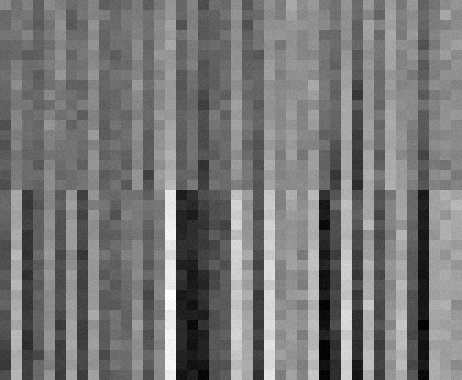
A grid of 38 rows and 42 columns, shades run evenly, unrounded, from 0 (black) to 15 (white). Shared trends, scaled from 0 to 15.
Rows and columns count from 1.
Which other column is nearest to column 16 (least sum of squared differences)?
25
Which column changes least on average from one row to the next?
32
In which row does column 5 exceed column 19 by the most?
38
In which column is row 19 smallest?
33
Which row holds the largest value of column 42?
21
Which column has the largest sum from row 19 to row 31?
16
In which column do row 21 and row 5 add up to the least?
39
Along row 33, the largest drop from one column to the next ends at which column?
17
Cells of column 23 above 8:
19
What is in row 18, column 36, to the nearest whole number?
10
